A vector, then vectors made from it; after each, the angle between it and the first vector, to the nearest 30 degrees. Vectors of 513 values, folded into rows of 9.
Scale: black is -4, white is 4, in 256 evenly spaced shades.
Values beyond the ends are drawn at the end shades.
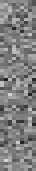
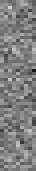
60 degrees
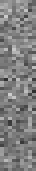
30 degrees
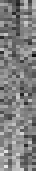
90 degrees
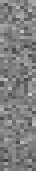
150 degrees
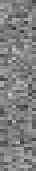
30 degrees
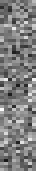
150 degrees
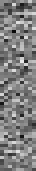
90 degrees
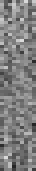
90 degrees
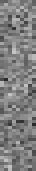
30 degrees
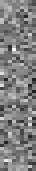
30 degrees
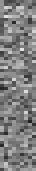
90 degrees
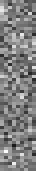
60 degrees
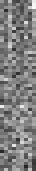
120 degrees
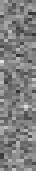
90 degrees
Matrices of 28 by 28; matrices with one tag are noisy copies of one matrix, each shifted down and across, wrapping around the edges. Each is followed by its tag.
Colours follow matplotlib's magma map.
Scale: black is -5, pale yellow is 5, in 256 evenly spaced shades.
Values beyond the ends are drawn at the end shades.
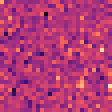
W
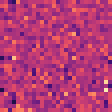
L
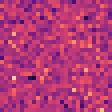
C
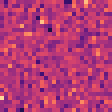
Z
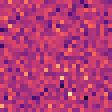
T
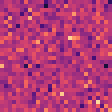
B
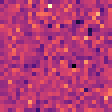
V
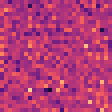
C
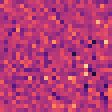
L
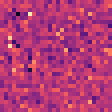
L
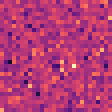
Z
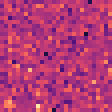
W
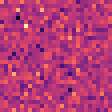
T
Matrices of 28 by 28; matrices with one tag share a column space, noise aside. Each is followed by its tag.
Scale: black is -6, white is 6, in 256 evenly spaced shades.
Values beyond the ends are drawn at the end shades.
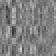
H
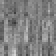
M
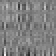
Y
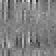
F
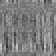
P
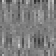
F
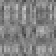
H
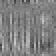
P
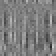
P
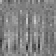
P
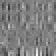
Y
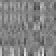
Y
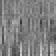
M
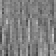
M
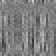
P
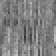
M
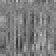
P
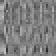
H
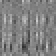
P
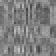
H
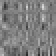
Y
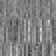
M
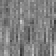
M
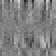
F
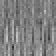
M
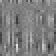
P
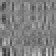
Y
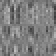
H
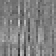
M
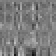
Y
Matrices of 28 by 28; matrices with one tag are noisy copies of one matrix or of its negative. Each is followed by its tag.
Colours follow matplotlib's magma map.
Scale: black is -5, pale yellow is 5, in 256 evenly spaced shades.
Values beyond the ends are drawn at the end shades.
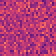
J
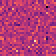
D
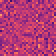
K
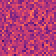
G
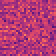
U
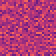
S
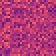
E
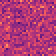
E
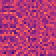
U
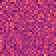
K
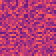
S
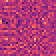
U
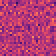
D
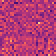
K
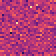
S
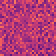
K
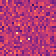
D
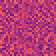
K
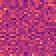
S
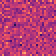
E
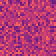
D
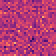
U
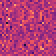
G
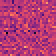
U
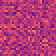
U
